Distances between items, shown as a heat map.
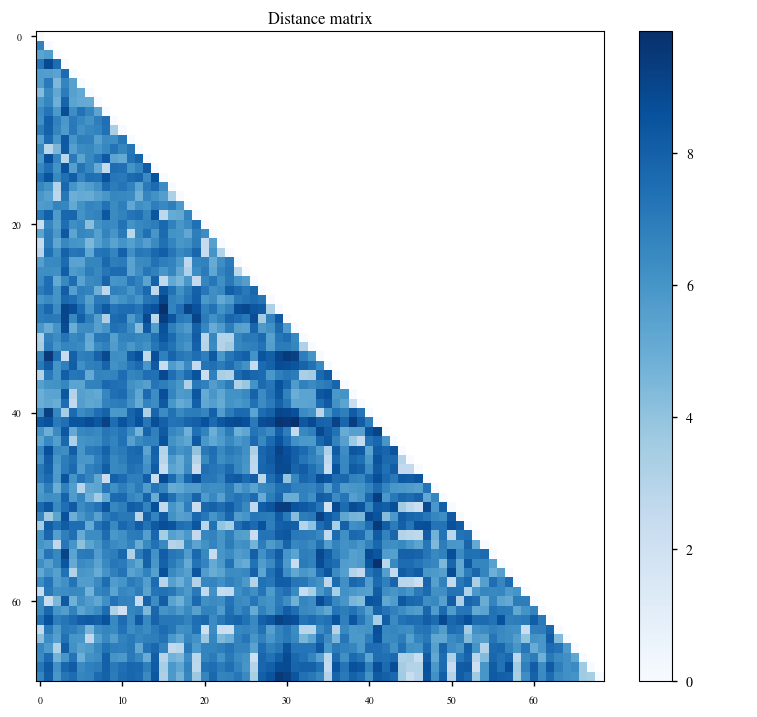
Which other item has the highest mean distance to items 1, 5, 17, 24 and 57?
41
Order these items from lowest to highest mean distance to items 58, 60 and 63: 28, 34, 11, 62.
28, 11, 34, 62
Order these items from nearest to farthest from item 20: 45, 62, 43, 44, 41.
43, 45, 44, 62, 41
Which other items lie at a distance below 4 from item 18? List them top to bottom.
24, 25, 37
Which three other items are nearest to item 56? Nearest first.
31, 42, 49
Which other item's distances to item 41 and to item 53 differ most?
67
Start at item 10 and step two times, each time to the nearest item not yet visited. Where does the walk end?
9
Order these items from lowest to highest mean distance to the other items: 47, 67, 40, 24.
24, 67, 40, 47
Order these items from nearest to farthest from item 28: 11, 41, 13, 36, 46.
36, 11, 13, 46, 41
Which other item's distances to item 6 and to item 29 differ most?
64
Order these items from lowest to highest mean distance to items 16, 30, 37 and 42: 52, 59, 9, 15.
59, 9, 15, 52
